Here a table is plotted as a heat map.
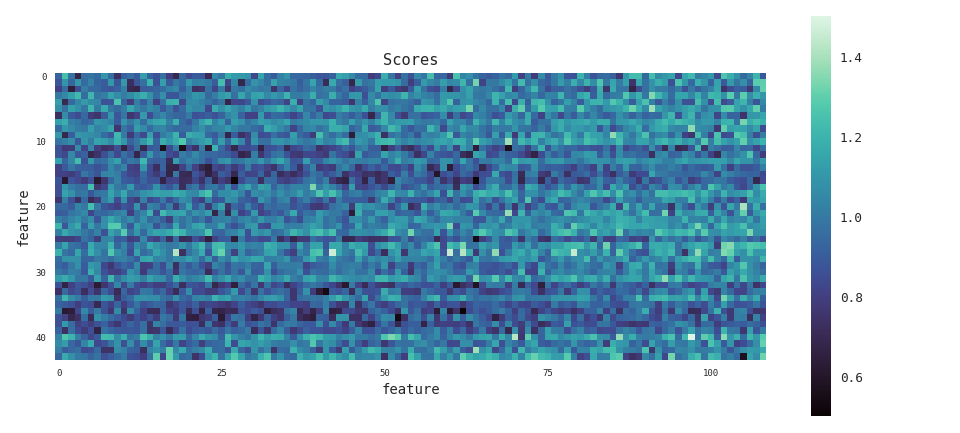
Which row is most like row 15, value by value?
25
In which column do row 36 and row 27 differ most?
62
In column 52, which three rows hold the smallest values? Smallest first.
37, 38, 36
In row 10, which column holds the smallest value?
29
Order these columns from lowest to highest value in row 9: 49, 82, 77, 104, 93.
77, 93, 82, 49, 104
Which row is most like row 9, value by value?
4
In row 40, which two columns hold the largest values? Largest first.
97, 70
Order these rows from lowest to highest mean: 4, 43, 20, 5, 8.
20, 4, 8, 43, 5
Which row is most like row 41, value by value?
17
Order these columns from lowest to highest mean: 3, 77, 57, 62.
3, 57, 62, 77
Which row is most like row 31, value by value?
7
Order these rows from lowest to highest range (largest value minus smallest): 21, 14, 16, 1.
14, 16, 1, 21
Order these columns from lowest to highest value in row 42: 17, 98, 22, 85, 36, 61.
98, 22, 61, 36, 85, 17
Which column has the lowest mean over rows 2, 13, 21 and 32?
24
